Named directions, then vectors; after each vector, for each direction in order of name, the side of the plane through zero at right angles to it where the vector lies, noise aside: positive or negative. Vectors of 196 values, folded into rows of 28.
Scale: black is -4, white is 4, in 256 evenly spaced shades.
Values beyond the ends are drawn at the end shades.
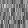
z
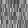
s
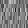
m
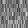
positive, positive, negative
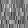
positive, positive, positive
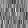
negative, positive, positive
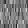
positive, negative, negative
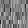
negative, negative, negative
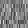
positive, positive, positive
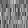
positive, negative, negative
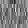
negative, positive, positive
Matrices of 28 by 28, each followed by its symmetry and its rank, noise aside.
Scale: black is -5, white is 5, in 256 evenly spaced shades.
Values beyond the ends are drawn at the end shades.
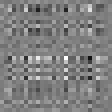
no symmetry, rank one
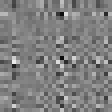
antisymmetric, rank two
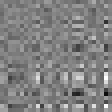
no symmetry, rank two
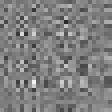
no symmetry, rank three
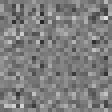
no symmetry, rank three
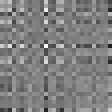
symmetric, rank one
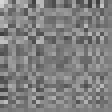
symmetric, rank two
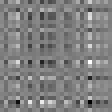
no symmetry, rank one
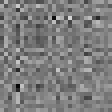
no symmetry, rank three
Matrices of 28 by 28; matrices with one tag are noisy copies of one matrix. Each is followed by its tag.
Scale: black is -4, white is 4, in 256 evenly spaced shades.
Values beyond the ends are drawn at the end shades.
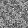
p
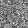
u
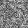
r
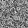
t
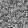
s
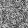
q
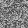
t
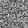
s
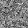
t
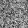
r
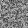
s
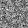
q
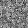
q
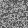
s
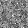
q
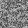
s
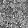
r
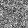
u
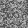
r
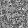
q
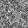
p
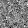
p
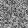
u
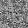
q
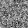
t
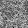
r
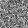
s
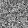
s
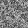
p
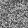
s
